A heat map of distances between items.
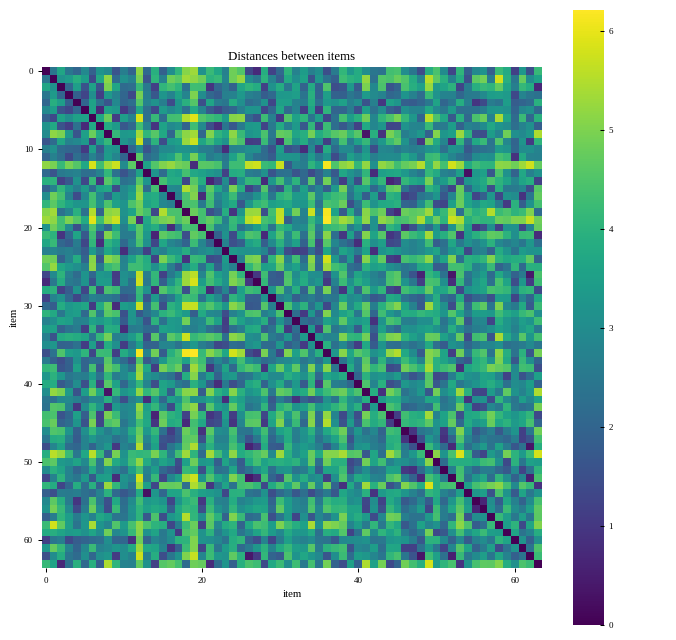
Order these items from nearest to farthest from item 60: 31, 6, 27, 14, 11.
11, 27, 6, 14, 31
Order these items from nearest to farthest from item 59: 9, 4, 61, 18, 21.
61, 9, 4, 21, 18
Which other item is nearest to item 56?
55
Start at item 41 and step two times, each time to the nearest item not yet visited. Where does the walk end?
43
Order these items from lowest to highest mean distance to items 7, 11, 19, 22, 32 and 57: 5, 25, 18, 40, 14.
5, 40, 14, 25, 18
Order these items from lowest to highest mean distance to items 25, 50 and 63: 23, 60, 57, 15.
23, 60, 15, 57
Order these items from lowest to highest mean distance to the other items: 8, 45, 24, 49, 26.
26, 45, 24, 8, 49
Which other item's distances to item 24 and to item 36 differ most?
18
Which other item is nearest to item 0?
27
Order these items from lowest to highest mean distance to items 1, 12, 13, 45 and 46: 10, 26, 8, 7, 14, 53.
10, 7, 14, 26, 53, 8
